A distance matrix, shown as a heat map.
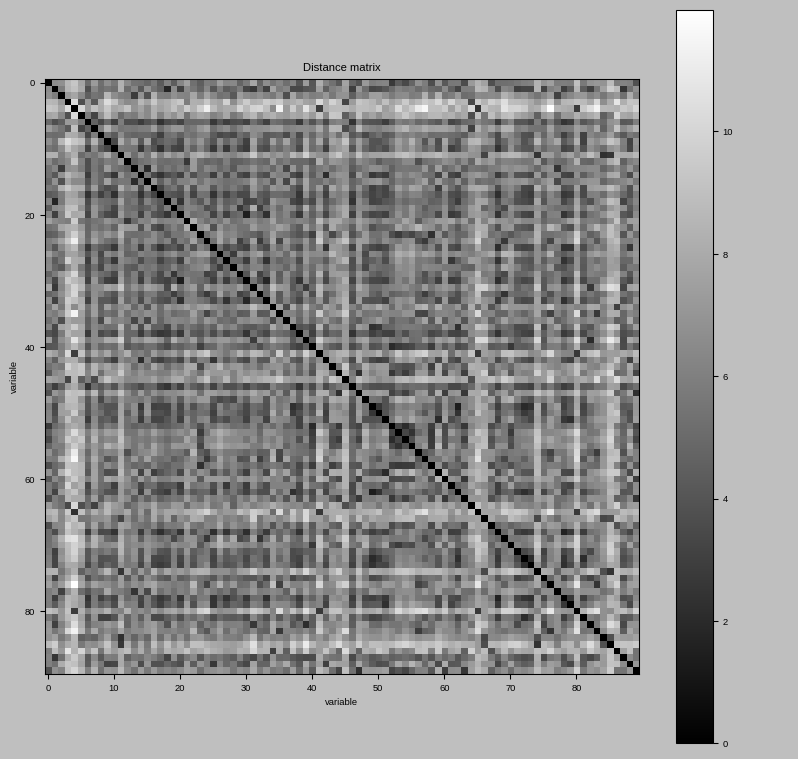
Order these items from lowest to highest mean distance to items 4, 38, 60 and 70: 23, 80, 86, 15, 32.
23, 15, 32, 86, 80
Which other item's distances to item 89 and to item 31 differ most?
47
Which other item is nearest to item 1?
18
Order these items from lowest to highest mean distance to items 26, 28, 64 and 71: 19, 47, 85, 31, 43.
31, 19, 47, 43, 85
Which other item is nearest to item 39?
82
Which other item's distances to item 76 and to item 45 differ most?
83
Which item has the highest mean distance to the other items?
4
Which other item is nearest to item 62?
49
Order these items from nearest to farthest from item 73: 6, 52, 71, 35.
6, 71, 52, 35
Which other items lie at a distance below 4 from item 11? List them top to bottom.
66, 74, 84, 85
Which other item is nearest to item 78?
68
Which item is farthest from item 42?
86
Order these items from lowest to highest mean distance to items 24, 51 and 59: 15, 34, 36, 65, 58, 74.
58, 15, 36, 34, 74, 65
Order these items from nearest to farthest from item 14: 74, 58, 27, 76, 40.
27, 40, 58, 76, 74
